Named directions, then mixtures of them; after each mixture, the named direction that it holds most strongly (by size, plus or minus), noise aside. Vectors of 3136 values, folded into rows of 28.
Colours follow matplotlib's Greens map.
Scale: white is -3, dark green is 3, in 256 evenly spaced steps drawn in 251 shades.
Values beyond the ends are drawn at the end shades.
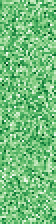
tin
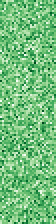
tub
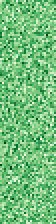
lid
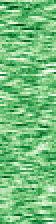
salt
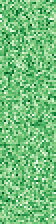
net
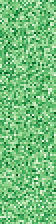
net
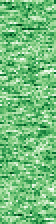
salt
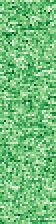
net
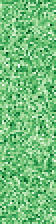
tin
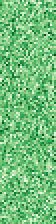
tin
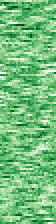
salt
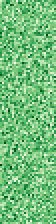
lid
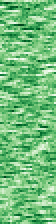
salt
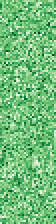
tin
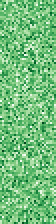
tub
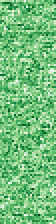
lid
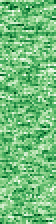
salt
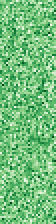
tin
